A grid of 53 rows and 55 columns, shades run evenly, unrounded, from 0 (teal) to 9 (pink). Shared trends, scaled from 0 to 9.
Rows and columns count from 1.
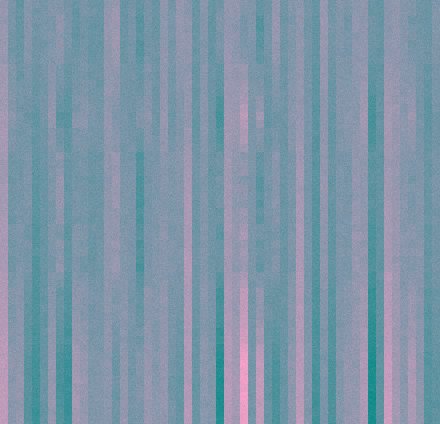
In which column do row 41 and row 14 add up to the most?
31
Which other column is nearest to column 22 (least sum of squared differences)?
17
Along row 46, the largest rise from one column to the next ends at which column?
29
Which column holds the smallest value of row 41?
47
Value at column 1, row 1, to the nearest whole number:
5
